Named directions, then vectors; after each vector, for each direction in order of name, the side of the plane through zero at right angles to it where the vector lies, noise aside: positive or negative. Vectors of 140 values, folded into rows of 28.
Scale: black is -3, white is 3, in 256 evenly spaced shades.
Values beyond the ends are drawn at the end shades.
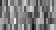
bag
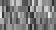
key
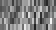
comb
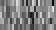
positive, negative, positive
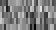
positive, positive, positive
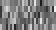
positive, negative, negative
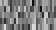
negative, negative, negative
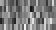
negative, positive, negative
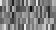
negative, positive, negative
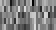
negative, negative, negative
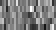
positive, negative, positive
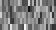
negative, positive, positive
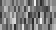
positive, negative, negative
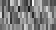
negative, positive, positive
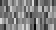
positive, positive, positive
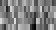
positive, positive, positive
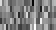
negative, negative, negative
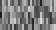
positive, negative, negative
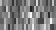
negative, positive, negative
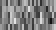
positive, negative, negative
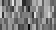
negative, negative, positive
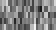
negative, negative, negative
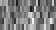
negative, positive, negative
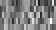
negative, positive, negative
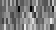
negative, positive, negative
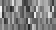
negative, negative, positive
